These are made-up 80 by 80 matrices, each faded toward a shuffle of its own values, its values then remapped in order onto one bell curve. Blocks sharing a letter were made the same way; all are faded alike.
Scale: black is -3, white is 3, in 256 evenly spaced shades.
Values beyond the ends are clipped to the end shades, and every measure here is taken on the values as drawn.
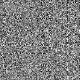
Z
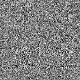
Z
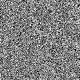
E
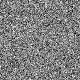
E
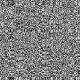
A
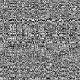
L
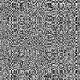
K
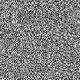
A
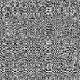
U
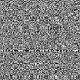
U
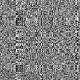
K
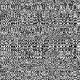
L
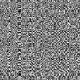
K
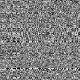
L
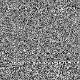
Z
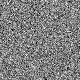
E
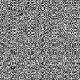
K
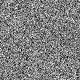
E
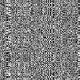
K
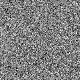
E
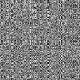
K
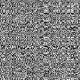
L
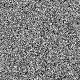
E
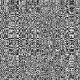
K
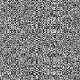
K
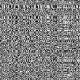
U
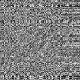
U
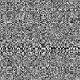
L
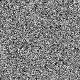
E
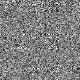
Z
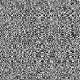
L
